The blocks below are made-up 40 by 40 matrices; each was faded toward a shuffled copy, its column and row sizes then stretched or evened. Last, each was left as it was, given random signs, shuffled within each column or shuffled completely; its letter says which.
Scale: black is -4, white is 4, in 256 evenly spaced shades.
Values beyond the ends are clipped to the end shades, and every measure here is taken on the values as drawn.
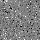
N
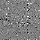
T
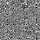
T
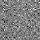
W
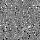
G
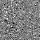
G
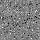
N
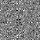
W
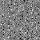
G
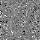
T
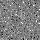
N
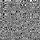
W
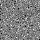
N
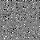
T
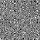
W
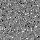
N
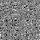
W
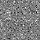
W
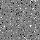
G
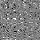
W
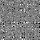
T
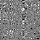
W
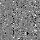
G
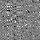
W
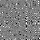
W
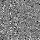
G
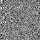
T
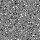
N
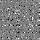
W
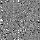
T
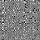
W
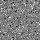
N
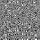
W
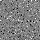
N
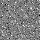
N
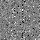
G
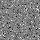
N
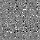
T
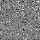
T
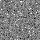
N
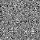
T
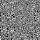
T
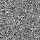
N
